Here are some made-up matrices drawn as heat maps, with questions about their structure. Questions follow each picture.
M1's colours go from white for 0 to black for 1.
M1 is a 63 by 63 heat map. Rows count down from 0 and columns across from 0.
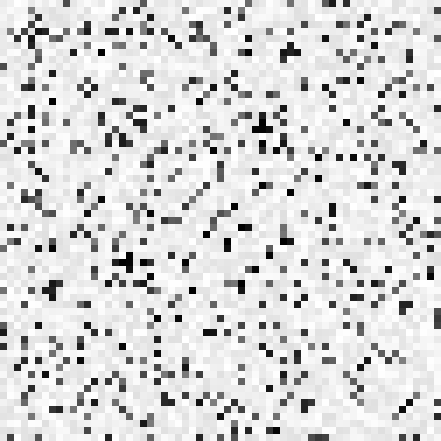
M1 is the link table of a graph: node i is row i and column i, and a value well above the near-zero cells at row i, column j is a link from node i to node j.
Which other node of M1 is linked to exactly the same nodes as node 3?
node 11
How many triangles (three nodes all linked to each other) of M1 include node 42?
5
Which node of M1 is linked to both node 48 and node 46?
node 34
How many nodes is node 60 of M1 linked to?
3
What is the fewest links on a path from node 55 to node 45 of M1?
4
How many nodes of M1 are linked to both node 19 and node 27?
0
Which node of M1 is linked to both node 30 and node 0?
node 47
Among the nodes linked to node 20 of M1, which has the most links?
node 4
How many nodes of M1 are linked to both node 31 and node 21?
5
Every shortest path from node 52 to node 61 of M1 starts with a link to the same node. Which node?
node 26
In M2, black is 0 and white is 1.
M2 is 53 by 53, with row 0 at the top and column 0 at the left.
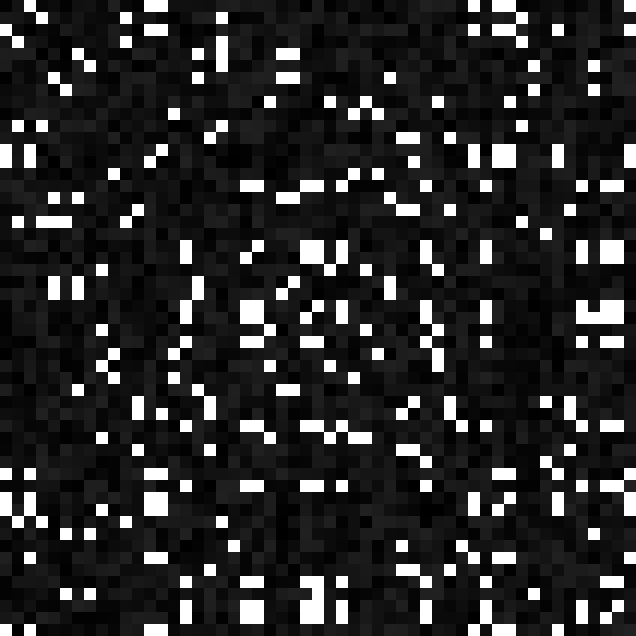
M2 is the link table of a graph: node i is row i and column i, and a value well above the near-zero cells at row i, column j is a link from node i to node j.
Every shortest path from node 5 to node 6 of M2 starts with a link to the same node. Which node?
node 18
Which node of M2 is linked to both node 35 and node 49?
node 26
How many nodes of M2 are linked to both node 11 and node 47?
4
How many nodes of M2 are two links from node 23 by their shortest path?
1
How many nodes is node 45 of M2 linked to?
3
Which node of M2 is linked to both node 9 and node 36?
node 29
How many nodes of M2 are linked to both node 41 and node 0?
6
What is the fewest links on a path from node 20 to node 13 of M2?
6
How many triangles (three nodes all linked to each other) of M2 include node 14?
3
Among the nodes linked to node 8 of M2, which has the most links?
node 42
